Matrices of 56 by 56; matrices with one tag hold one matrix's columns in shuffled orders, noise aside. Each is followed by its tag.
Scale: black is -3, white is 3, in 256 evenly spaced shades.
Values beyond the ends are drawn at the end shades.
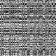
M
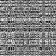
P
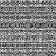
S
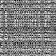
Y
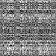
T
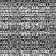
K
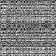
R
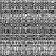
T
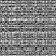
P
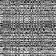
R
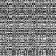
M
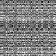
R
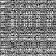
Y
